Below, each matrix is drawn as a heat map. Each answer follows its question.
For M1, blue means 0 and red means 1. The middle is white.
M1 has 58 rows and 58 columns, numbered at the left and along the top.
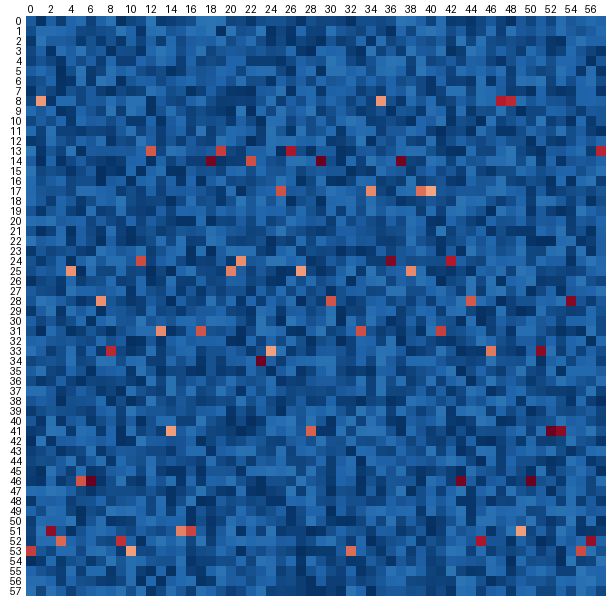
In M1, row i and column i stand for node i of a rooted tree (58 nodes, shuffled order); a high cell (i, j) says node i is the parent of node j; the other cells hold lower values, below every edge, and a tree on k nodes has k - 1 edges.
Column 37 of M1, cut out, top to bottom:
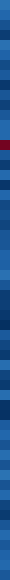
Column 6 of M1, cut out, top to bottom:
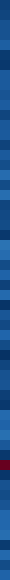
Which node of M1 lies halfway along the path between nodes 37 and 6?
31
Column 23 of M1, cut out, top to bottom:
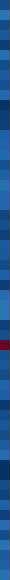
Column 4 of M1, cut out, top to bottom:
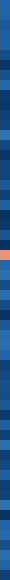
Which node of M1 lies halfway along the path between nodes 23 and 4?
17
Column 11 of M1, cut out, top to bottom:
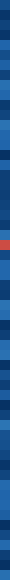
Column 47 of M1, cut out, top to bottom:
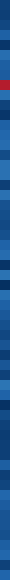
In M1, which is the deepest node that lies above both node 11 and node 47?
33
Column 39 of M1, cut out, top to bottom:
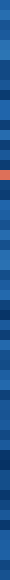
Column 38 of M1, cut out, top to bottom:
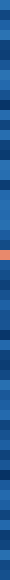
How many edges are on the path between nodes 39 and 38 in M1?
3
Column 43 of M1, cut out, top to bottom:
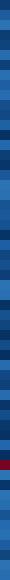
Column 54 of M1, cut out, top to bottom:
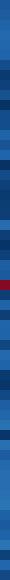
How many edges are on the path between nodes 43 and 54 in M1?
6
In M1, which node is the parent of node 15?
51
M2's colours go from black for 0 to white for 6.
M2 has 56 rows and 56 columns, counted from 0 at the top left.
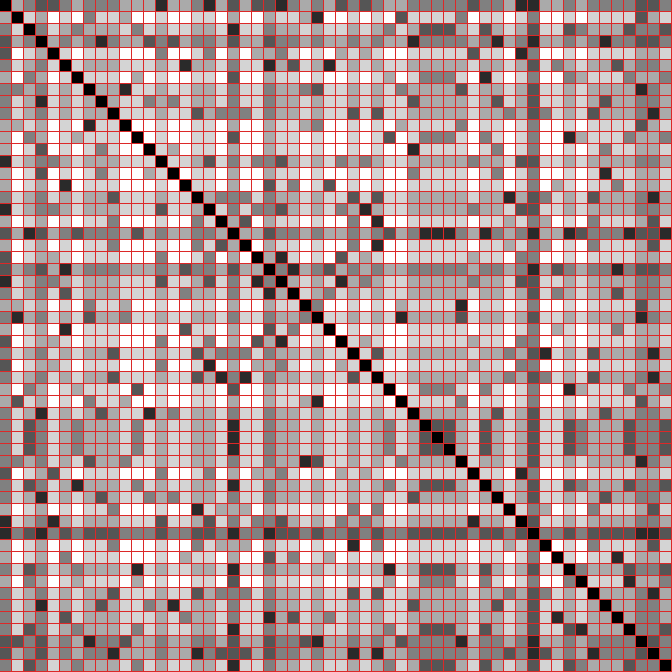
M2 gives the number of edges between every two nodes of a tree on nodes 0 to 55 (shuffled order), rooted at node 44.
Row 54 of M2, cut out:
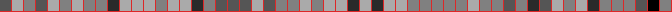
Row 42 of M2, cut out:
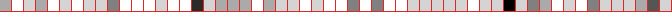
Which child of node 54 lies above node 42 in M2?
16
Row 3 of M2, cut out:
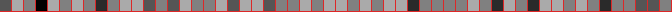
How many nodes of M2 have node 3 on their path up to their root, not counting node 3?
6
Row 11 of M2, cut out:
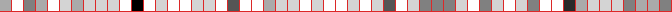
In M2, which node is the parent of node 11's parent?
19
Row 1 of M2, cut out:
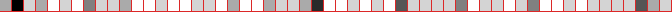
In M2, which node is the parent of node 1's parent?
53
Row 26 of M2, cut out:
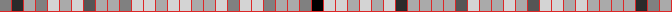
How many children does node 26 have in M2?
2
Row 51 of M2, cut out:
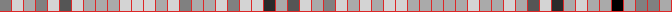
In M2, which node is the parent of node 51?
22
